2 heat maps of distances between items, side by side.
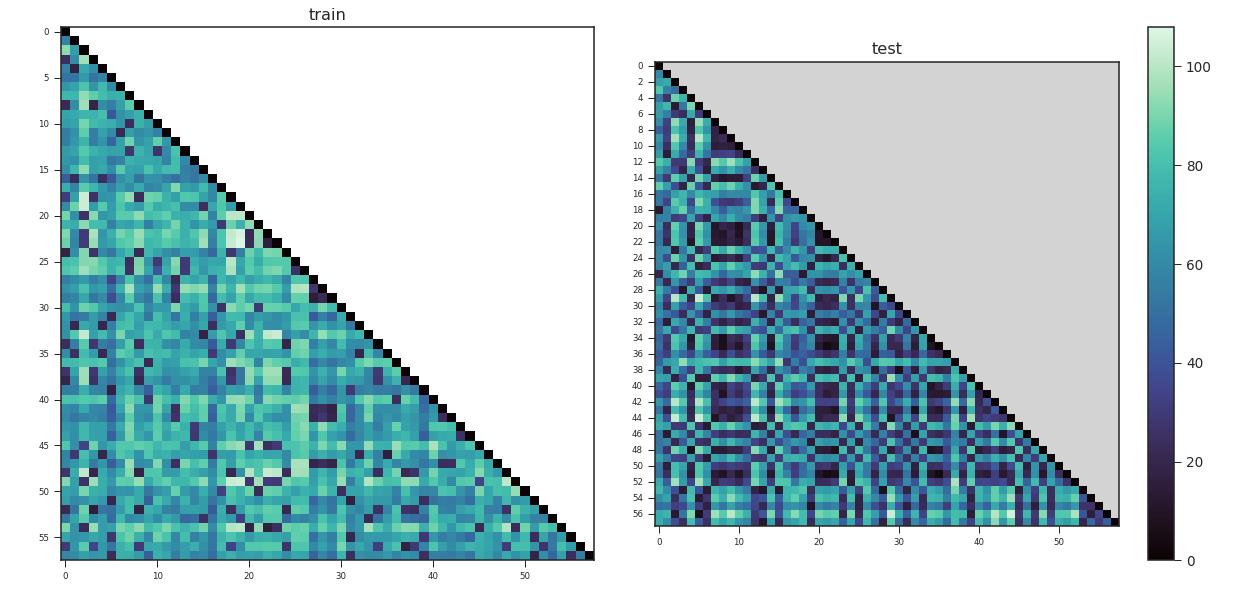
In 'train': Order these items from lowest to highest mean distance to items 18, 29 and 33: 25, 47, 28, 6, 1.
47, 28, 1, 6, 25
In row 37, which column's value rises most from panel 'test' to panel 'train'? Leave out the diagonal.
26
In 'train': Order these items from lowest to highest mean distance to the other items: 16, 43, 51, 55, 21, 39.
16, 39, 51, 55, 43, 21
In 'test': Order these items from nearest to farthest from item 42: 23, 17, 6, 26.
17, 26, 6, 23
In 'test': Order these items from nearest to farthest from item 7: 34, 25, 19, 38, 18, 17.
34, 38, 17, 18, 19, 25
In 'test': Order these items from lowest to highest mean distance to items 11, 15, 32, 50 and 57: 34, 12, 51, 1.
1, 51, 34, 12
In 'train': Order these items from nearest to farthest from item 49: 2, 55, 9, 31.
2, 31, 55, 9
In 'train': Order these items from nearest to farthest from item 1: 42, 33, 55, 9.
42, 55, 9, 33
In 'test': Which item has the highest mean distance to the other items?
37
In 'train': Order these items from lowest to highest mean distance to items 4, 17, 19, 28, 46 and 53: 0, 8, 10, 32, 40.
32, 0, 8, 10, 40
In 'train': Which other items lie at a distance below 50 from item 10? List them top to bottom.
7, 13, 25, 26
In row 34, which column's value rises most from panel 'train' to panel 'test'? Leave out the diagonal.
56
